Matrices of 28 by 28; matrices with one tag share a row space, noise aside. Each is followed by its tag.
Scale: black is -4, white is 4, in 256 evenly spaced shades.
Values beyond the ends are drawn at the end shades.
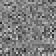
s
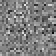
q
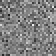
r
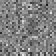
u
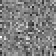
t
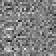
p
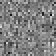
s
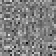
p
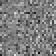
t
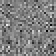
r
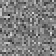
s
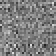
s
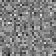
p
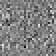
r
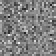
p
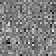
r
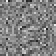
u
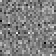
s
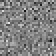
r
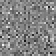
r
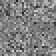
q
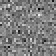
s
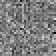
q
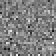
s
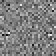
r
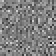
r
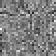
t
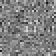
t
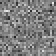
s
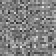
q
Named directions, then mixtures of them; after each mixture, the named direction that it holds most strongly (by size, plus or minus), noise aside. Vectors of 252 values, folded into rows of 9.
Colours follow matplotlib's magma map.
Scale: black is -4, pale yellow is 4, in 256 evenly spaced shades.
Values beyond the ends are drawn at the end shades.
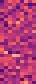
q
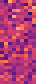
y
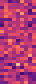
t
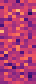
t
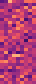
y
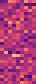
q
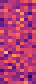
t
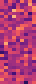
y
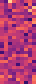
y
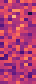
y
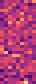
q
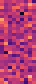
q
